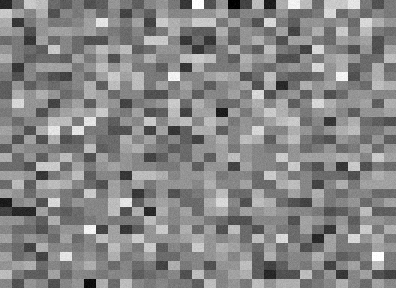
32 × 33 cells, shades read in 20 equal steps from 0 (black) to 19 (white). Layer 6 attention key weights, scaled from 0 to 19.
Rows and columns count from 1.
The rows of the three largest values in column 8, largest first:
26, 14, 22
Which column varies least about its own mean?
7
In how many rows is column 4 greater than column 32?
16
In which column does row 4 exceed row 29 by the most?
29
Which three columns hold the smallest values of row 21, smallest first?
27, 9, 3
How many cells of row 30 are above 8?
23
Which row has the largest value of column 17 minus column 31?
1
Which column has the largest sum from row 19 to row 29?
10
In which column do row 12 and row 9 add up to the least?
5
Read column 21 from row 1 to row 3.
5 10 9
